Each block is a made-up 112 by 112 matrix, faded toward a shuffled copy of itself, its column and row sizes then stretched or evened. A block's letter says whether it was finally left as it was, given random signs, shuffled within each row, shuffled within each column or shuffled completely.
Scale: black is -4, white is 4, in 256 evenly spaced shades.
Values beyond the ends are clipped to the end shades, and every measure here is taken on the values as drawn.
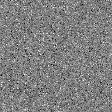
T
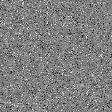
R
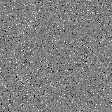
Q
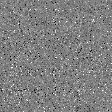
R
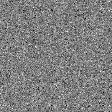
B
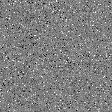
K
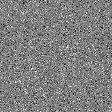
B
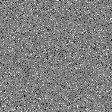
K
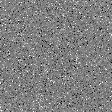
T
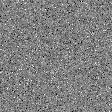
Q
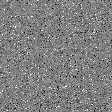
K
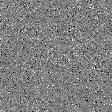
R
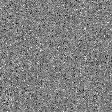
T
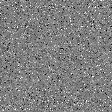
K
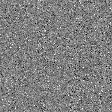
T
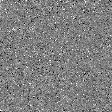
B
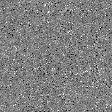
R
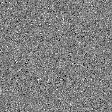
B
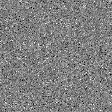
R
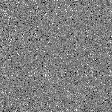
R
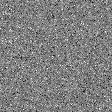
Q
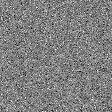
T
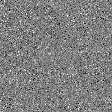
R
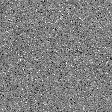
Q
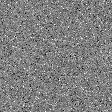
Q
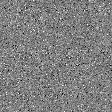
K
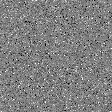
K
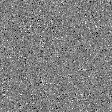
B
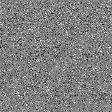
K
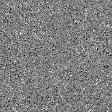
B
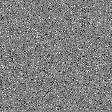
K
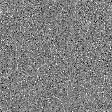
T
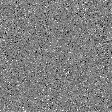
T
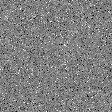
K
